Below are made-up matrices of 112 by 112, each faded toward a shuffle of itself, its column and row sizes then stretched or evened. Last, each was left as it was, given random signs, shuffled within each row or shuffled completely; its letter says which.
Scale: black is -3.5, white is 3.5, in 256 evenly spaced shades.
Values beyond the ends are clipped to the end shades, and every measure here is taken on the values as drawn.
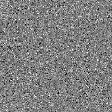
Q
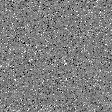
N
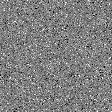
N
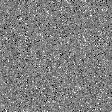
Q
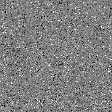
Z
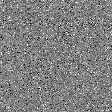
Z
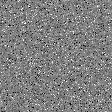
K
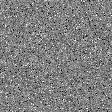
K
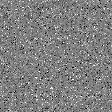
Z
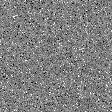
K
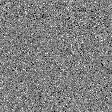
N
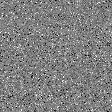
N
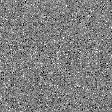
Q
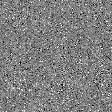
Q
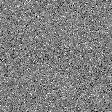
K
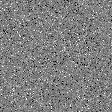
K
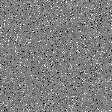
Z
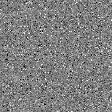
Q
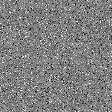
N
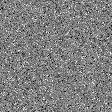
K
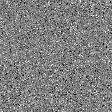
N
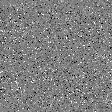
N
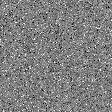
K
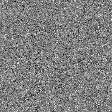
Z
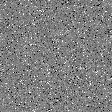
K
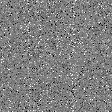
Z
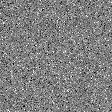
K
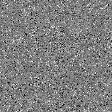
Z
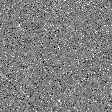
K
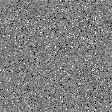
Z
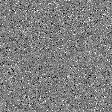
N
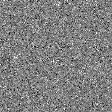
Z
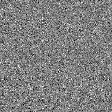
Q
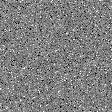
K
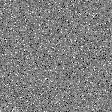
K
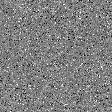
N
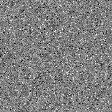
Q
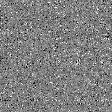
Q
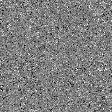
Z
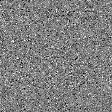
Z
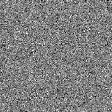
Q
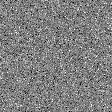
K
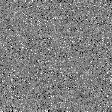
Q
